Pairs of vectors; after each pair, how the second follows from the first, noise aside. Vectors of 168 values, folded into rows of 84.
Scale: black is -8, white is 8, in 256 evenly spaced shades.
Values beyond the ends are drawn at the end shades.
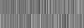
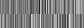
scaled up.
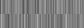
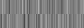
wrapped around.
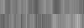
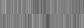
reversed, partly zeroed.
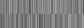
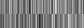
scaled up.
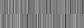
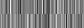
wrapped around, negated, scaled up.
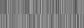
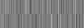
negated, partly zeroed.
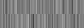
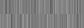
reversed, shrunk.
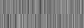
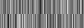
scaled up.
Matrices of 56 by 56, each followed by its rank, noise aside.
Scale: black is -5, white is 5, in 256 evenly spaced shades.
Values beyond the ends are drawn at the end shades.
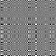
one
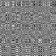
three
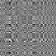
two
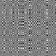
two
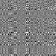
three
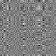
three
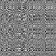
three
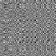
three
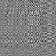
three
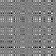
one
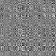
three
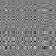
two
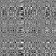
three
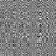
four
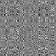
four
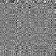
four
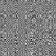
four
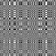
one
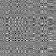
three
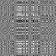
two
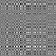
one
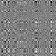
two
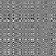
two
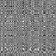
four
